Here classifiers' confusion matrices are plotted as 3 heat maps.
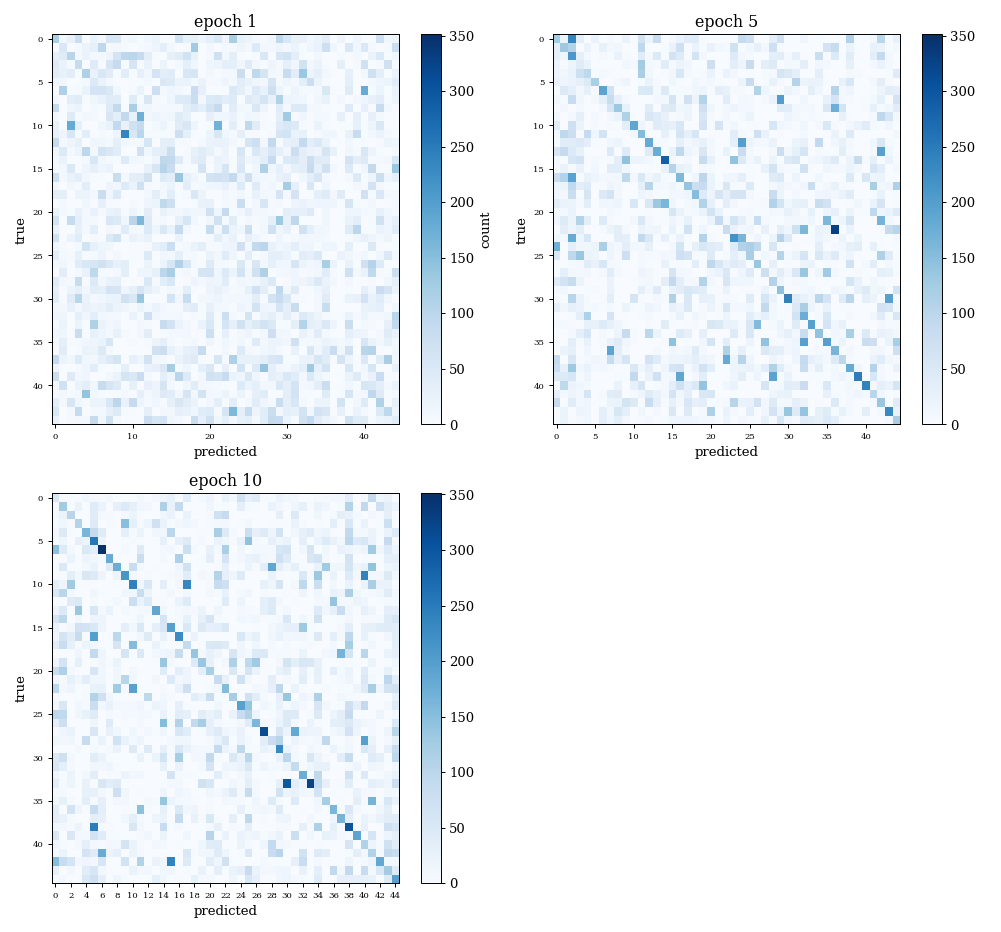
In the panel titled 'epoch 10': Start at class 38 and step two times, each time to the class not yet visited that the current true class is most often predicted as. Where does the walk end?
25
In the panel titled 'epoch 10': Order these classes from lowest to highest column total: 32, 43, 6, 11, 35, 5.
35, 11, 32, 6, 43, 5
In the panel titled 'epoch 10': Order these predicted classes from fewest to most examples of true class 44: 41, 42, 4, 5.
42, 41, 4, 5
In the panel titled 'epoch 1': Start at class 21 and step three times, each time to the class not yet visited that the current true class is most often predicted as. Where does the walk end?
30
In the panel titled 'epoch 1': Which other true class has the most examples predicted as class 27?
38
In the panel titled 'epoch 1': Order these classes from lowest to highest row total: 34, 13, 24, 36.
34, 24, 36, 13
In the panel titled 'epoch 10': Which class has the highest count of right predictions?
6
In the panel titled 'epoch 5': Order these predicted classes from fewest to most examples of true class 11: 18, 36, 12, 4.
12, 36, 18, 4
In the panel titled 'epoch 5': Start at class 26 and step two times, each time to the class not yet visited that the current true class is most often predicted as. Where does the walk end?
41
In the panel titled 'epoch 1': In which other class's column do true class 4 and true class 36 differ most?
32
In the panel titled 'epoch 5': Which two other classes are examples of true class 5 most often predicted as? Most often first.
31, 25
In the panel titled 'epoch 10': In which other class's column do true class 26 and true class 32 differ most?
14
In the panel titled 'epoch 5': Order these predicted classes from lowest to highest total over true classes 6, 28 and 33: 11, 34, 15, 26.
34, 11, 15, 26
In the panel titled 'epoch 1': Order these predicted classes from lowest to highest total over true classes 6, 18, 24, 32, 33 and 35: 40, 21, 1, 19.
21, 19, 1, 40
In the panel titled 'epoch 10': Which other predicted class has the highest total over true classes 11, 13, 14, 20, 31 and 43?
1
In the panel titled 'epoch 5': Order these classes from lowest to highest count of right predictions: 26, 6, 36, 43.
26, 36, 6, 43
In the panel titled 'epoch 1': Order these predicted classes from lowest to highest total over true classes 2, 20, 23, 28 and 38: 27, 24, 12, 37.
37, 24, 12, 27
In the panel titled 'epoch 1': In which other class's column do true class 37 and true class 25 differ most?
23
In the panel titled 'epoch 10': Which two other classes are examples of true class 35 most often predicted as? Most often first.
41, 14
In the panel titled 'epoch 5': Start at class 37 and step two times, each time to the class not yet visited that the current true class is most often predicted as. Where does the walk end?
36
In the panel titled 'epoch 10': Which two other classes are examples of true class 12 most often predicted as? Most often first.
36, 10
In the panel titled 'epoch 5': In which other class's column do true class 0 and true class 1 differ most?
2
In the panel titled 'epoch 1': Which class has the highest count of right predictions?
16
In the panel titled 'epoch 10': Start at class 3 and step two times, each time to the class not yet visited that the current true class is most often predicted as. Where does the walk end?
40
